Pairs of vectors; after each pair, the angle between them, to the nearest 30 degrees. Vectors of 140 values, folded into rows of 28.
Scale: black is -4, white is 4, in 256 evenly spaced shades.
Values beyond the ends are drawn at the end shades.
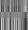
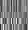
60 degrees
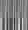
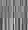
150 degrees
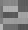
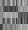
150 degrees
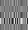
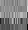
120 degrees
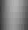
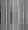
60 degrees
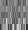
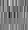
90 degrees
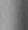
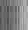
150 degrees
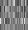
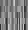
60 degrees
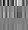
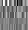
150 degrees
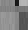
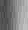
120 degrees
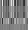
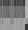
60 degrees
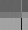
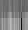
30 degrees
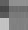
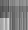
30 degrees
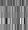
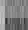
60 degrees
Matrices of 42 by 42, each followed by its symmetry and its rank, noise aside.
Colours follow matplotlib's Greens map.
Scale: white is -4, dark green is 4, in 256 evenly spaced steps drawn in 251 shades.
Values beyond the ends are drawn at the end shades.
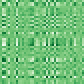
no symmetry, rank one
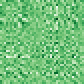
symmetric, rank three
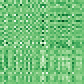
no symmetry, rank three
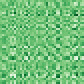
antisymmetric, rank two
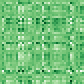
antisymmetric, rank two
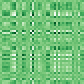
symmetric, rank one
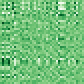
antisymmetric, rank two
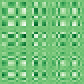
symmetric, rank one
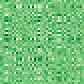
antisymmetric, rank two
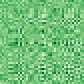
antisymmetric, rank two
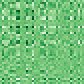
no symmetry, rank two
